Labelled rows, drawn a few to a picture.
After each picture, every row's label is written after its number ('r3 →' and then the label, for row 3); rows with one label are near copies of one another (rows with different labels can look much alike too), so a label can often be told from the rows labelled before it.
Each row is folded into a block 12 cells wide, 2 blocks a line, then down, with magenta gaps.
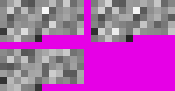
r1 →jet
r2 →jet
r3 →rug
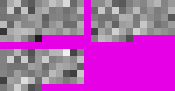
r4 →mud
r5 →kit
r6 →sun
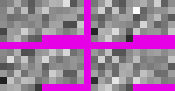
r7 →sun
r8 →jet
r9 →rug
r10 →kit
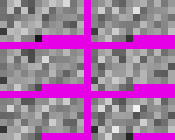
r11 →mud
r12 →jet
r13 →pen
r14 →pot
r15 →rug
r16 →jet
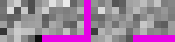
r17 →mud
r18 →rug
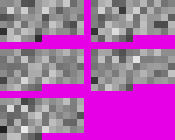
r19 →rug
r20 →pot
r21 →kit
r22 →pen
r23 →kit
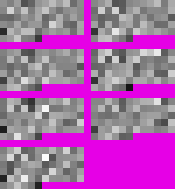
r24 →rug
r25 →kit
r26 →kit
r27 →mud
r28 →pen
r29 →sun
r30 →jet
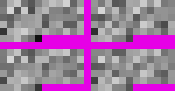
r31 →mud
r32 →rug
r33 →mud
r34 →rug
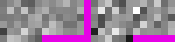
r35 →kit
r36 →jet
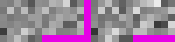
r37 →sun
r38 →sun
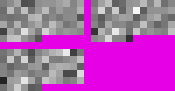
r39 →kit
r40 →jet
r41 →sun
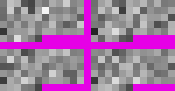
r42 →pen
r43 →pot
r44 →rug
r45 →kit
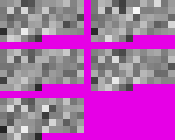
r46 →kit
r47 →pen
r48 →mud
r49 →kit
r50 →jet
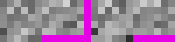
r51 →sun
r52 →mud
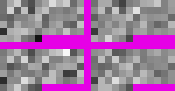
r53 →mud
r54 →pen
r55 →sun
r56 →kit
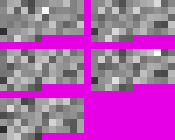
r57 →pen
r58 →sun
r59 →pot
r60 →sun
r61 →rug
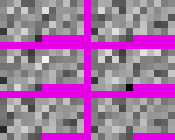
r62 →jet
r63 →pot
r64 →pen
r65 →mud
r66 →pot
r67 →pot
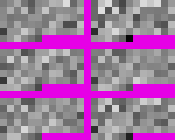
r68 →sun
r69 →mud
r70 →rug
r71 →kit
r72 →kit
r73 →mud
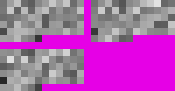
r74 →mud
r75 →sun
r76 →rug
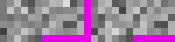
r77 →sun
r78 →pot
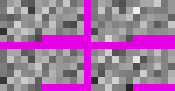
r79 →pot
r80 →pen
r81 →pot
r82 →jet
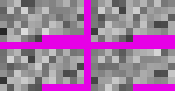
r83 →kit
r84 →pot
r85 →pot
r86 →sun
